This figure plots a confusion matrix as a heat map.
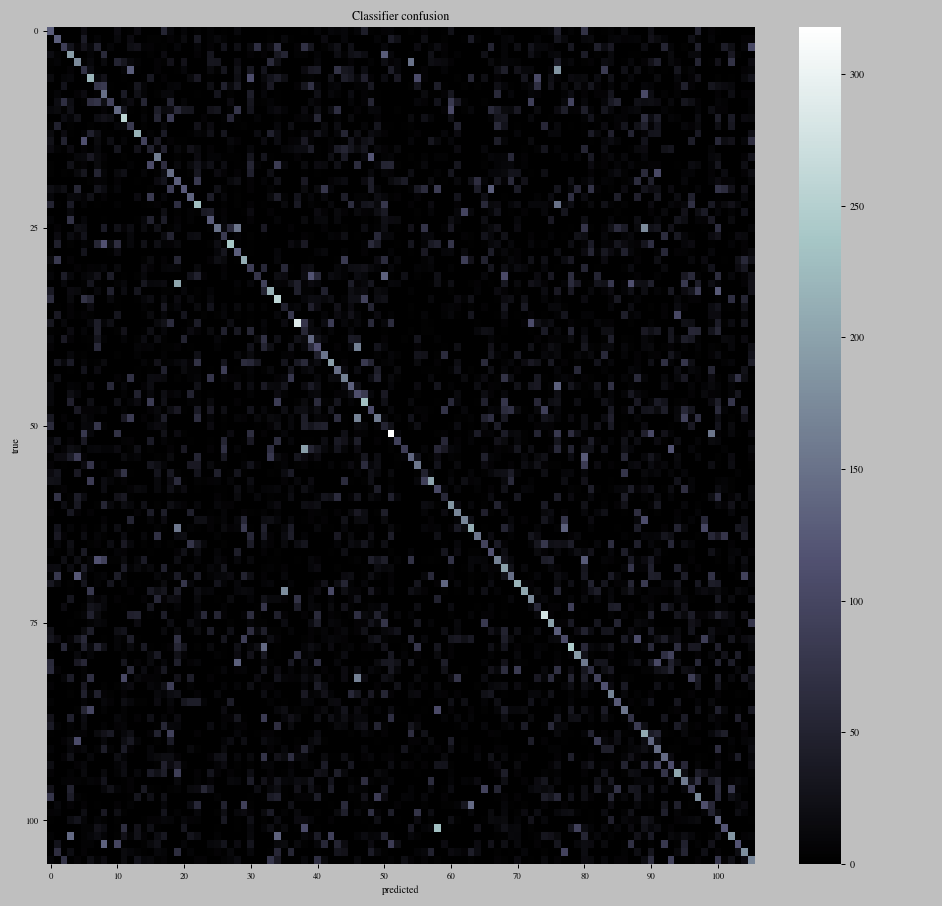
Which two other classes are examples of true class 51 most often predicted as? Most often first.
99, 90
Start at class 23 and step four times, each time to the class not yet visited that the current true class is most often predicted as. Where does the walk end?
91
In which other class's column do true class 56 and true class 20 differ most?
66
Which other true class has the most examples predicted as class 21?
65
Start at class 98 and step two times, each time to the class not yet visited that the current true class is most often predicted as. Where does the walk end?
19
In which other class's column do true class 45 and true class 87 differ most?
76
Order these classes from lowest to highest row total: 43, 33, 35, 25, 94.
35, 43, 94, 33, 25
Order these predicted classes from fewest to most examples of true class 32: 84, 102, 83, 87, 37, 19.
102, 83, 37, 84, 87, 19
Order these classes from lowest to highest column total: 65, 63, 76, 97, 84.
63, 65, 97, 84, 76
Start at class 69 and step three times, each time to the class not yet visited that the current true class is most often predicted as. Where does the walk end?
80
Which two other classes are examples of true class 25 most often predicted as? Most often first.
89, 28
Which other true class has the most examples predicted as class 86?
56
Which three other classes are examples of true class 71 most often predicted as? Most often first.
35, 42, 6
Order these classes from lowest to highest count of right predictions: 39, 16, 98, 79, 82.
82, 98, 39, 16, 79
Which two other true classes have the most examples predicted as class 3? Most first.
102, 24
